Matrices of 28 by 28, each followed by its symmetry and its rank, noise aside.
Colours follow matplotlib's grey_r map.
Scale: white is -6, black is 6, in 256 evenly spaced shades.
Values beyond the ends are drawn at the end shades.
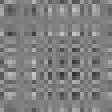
symmetric, rank one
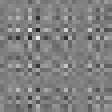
symmetric, rank one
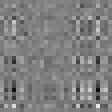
no symmetry, rank one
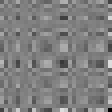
symmetric, rank one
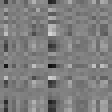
no symmetry, rank one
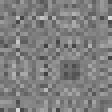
symmetric, rank three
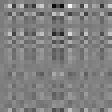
no symmetry, rank one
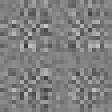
antisymmetric, rank two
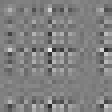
symmetric, rank one
